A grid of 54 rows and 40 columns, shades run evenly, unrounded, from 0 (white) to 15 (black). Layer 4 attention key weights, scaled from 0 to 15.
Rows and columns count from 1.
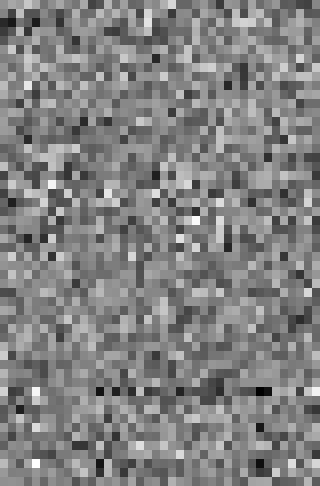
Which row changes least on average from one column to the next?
41
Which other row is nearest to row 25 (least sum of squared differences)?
38
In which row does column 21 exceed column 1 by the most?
44
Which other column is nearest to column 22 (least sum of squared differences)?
9
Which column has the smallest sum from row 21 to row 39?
21
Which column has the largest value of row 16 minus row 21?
7
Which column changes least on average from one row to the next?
12
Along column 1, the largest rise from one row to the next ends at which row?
20
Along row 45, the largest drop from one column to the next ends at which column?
5
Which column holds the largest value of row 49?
15
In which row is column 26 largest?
45
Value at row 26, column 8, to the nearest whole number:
10
